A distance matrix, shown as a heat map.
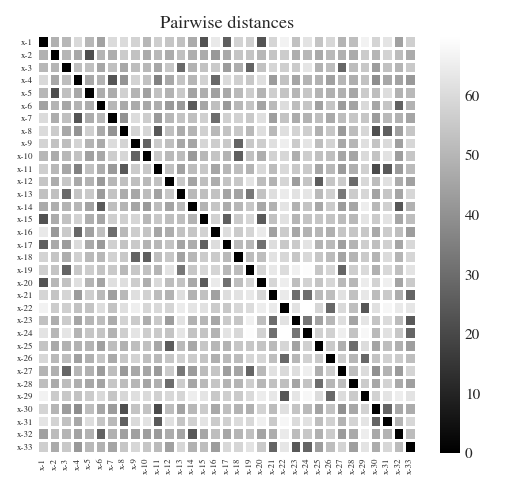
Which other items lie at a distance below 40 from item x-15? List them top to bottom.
x-1, x-17, x-20
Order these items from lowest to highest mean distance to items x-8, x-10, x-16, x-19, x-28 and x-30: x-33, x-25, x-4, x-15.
x-4, x-25, x-33, x-15
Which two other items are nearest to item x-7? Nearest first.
x-4, x-16
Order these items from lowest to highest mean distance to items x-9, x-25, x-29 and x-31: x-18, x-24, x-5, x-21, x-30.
x-30, x-18, x-5, x-21, x-24
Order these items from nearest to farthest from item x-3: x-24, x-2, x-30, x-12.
x-30, x-2, x-12, x-24
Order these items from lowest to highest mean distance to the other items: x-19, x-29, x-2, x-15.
x-2, x-15, x-19, x-29
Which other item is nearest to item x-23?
x-33
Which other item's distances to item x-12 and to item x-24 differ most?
x-25
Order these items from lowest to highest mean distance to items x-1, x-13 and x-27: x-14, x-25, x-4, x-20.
x-20, x-14, x-25, x-4
